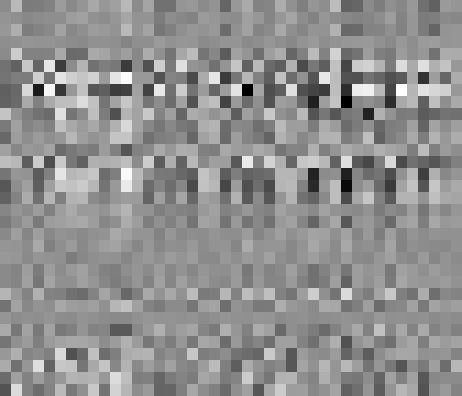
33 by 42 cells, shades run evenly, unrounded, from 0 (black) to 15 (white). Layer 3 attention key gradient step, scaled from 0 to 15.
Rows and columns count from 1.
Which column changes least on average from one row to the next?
13
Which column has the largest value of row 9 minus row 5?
8
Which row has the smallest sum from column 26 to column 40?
10
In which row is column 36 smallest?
9
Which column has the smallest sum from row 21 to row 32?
34
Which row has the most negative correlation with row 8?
14
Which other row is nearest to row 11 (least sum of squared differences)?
26
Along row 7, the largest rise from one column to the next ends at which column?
30
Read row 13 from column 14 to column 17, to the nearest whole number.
8 10 9 10
